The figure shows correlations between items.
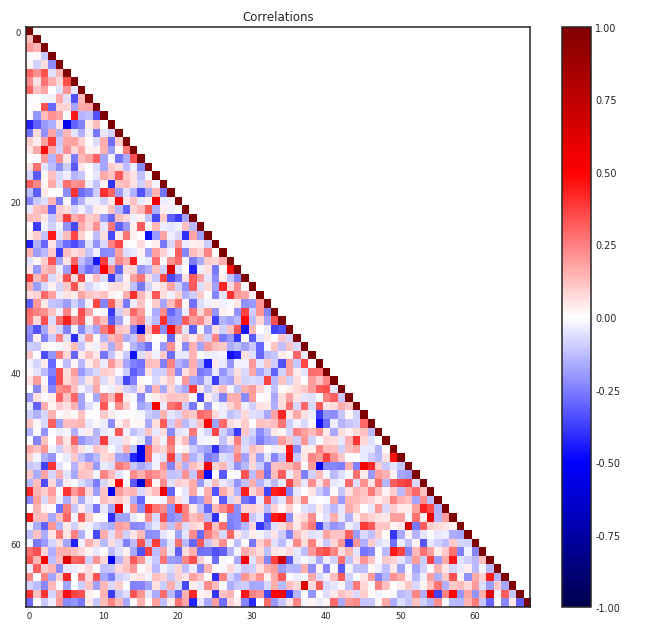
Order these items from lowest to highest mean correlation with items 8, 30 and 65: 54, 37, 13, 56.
56, 13, 54, 37
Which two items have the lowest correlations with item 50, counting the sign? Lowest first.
15, 14
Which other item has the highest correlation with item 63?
1
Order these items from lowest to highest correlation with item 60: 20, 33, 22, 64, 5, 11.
22, 5, 33, 11, 64, 20
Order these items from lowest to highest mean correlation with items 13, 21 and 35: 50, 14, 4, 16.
4, 14, 16, 50
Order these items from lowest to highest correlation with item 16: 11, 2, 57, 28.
28, 2, 11, 57
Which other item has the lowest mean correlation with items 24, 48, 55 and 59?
16
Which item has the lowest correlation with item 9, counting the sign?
27
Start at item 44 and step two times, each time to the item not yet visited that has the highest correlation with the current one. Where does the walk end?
20
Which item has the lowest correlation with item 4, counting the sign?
26
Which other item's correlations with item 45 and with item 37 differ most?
39
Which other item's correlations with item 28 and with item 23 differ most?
6
